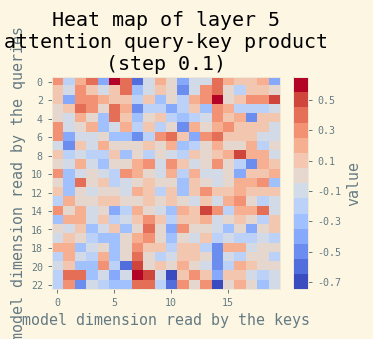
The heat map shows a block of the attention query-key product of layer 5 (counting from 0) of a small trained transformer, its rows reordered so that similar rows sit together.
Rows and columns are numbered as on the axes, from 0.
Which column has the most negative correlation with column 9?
12
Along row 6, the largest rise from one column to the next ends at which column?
13
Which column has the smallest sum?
10
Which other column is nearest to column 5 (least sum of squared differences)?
3
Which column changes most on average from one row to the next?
16
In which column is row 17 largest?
8
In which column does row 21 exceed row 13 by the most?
7
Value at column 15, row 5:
0.3
